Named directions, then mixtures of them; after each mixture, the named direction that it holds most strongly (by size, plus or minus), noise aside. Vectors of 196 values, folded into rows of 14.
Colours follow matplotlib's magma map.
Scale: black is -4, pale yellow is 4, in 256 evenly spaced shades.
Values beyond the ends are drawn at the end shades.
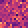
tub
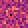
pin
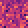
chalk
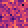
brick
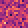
pin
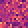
tub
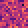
brick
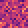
tub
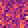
chalk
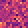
tub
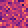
brick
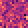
chalk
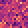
tub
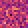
pin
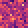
brick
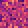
brick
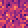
chalk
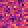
brick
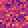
tub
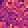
tub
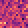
tub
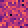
brick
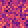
chalk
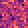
brick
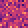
brick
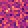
pin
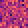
brick
